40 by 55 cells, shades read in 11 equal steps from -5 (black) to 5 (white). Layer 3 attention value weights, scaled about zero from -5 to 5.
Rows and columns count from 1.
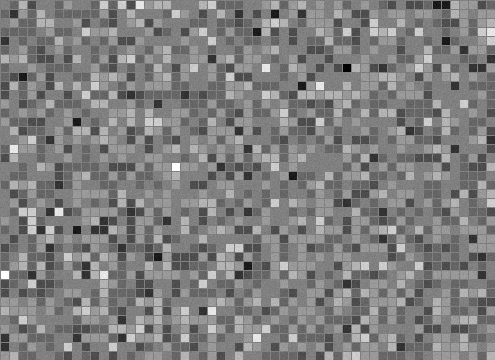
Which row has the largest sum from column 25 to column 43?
11
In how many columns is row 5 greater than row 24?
21
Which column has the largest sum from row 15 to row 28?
4
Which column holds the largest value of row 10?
36
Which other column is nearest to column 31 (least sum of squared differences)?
34
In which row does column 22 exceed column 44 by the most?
8
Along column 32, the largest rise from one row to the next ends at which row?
30
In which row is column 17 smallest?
33
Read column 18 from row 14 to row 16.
3 1 0
